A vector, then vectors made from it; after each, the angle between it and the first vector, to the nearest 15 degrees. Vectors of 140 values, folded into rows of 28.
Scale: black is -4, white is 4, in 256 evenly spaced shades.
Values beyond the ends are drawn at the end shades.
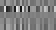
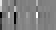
90 degrees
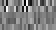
120 degrees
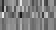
60 degrees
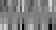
75 degrees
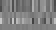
90 degrees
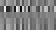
15 degrees
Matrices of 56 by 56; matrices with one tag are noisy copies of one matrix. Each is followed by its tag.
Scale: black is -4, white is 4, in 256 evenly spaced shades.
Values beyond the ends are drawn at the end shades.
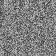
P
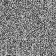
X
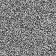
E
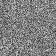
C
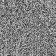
X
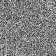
X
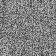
C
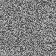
E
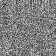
C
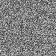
E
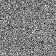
E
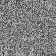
X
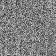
X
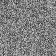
X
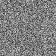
E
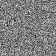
E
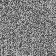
X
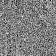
X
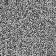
X
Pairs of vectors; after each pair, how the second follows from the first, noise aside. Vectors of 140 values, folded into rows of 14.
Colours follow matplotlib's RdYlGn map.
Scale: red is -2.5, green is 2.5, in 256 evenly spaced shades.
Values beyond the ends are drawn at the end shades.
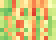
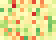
partly zeroed.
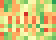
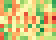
copied.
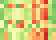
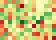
shuffled.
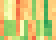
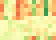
partly zeroed.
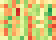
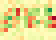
partly zeroed.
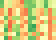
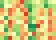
copied.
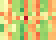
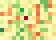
partly zeroed.
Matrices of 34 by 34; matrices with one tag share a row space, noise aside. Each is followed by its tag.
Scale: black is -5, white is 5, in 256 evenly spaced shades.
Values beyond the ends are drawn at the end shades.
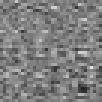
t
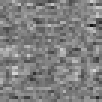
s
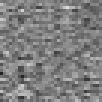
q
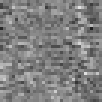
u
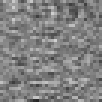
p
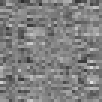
u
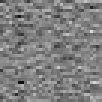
q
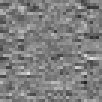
u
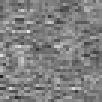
q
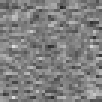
s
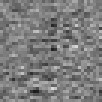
p
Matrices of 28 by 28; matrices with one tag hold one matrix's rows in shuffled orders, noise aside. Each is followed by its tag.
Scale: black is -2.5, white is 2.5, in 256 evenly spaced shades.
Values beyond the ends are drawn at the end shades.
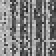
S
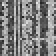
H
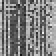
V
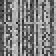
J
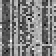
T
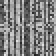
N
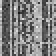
T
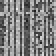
N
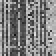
V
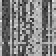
T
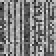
N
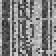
T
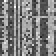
H
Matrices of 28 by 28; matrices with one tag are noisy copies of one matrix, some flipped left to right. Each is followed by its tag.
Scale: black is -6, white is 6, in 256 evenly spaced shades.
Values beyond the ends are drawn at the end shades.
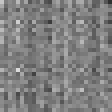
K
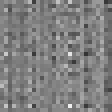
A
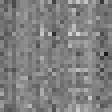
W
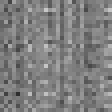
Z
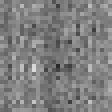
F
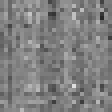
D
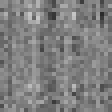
D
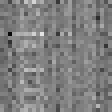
W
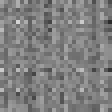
K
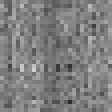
F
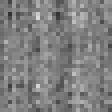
D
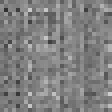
Z
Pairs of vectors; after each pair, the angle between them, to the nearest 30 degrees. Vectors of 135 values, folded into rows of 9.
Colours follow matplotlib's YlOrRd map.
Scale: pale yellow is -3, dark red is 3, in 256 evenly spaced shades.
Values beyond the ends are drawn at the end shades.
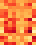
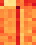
120 degrees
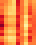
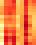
150 degrees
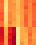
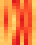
120 degrees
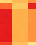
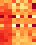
60 degrees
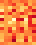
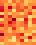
150 degrees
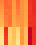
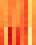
150 degrees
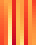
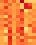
120 degrees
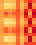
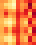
30 degrees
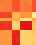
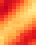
90 degrees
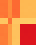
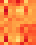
60 degrees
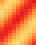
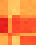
90 degrees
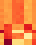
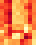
120 degrees
